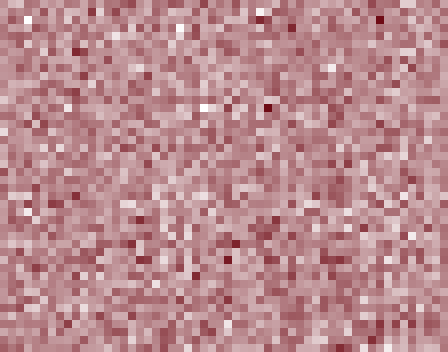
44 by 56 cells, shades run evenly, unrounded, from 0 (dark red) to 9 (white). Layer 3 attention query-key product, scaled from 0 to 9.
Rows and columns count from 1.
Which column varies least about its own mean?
45
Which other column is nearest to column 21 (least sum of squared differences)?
36
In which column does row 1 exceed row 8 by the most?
51
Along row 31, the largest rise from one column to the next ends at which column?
18
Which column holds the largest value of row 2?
33
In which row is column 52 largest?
30
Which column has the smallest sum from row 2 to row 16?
37
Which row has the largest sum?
27
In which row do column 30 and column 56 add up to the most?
25
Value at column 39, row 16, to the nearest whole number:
7
